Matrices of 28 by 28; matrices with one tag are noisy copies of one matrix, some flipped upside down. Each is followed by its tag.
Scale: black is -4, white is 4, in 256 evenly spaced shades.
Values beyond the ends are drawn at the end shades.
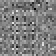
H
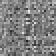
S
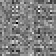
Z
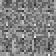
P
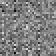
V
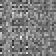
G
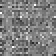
G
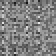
V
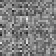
G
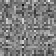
P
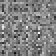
V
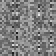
Z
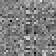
S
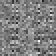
Z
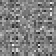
Z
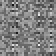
Z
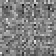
P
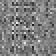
H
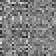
G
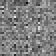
V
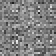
Z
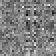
S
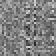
S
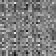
V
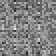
V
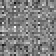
V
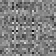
H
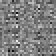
Z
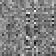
S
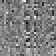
S
